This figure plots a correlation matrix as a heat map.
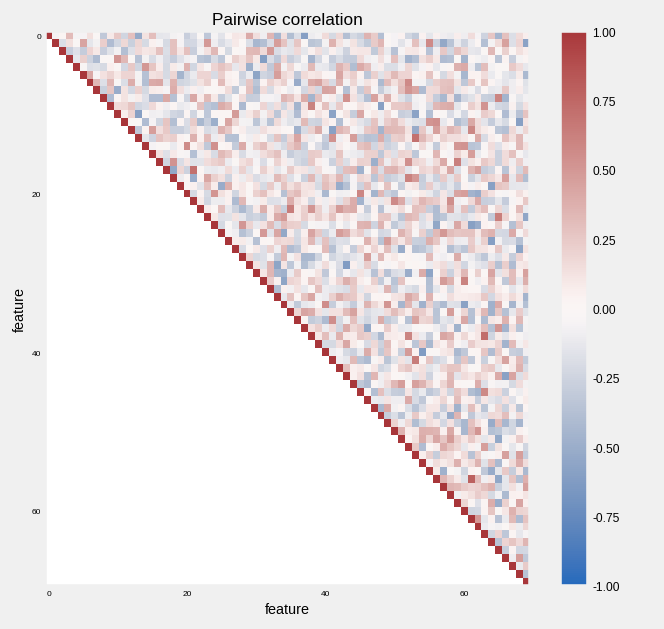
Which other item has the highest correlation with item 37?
65
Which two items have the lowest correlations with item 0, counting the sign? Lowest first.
37, 13
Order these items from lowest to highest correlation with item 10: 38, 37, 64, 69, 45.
38, 37, 64, 69, 45
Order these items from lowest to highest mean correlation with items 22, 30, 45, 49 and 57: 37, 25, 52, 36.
36, 52, 37, 25
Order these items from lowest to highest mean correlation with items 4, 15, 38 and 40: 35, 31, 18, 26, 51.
51, 35, 31, 18, 26
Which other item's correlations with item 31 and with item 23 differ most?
34
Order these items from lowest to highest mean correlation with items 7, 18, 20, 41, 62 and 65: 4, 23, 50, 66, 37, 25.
50, 4, 25, 37, 66, 23
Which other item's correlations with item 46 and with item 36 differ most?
41
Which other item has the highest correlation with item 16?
59
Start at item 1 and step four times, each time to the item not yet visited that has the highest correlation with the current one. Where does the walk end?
61
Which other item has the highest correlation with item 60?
31
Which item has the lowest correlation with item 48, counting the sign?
9
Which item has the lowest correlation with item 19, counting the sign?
64
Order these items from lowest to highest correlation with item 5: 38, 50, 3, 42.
38, 3, 50, 42
